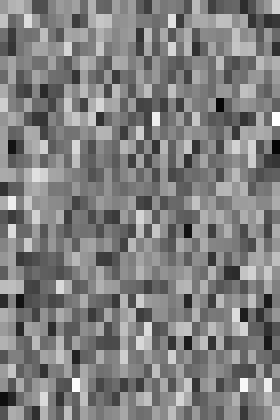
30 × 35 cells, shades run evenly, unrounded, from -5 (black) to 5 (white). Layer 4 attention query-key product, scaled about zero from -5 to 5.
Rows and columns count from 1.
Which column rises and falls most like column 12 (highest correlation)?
15
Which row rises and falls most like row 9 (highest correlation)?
1
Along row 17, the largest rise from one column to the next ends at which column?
25
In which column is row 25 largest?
18
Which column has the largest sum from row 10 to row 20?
5
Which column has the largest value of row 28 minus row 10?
10
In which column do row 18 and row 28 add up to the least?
16
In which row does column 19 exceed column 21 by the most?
24
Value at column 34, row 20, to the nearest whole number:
3
